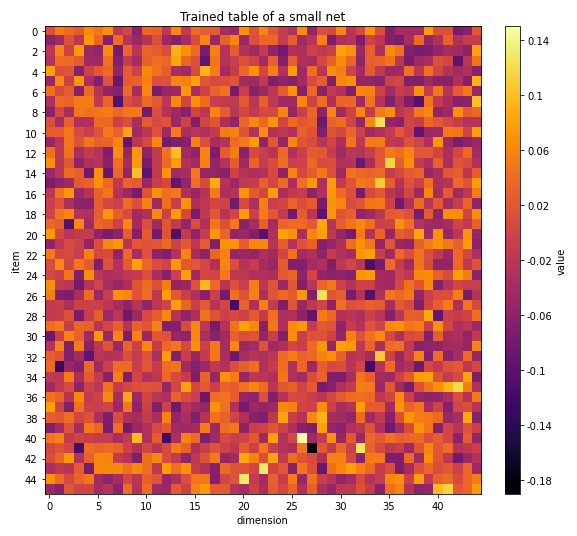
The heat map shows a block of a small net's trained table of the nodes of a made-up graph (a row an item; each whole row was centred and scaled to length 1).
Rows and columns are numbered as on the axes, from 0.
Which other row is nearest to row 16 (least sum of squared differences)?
42
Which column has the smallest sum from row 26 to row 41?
27
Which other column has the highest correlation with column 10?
30
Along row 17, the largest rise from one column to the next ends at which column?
29
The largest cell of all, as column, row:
26, 40
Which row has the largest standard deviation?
20
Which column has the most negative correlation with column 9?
17
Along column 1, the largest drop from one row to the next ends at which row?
33
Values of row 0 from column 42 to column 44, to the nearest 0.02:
-0.08 -0.06 0.02
